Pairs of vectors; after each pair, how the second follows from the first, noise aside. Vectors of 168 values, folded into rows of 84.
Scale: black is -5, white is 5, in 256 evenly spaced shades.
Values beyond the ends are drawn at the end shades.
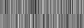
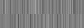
negated, shrunk.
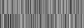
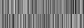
reversed.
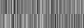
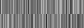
reversed.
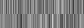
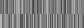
wrapped around.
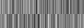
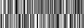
wrapped around, negated, scaled up.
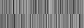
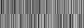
wrapped around.
